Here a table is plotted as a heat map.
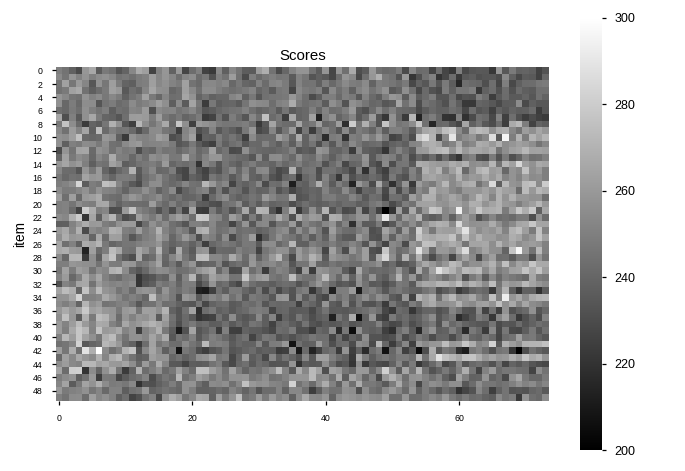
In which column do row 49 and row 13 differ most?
27
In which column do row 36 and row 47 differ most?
35
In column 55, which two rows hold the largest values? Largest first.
10, 26
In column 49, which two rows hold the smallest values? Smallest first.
21, 42
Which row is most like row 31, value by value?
47
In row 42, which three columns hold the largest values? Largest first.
6, 4, 11
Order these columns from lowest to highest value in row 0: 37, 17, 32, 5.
17, 32, 37, 5
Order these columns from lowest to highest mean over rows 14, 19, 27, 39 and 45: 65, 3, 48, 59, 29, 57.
48, 29, 57, 59, 65, 3
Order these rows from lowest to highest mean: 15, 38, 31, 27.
38, 15, 31, 27
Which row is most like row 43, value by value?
30
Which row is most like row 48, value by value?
4
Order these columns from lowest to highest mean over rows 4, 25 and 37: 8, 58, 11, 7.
11, 58, 7, 8
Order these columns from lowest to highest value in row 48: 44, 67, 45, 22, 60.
60, 45, 22, 67, 44
